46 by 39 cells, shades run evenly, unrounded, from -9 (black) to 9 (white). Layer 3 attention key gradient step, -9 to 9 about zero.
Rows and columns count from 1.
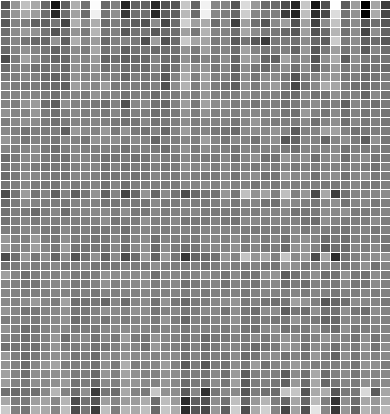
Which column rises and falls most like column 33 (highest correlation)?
29
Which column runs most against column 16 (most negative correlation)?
38
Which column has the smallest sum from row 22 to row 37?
34
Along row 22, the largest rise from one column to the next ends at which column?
33
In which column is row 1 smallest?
37
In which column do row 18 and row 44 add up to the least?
21
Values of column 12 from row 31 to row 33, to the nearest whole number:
1 0 0
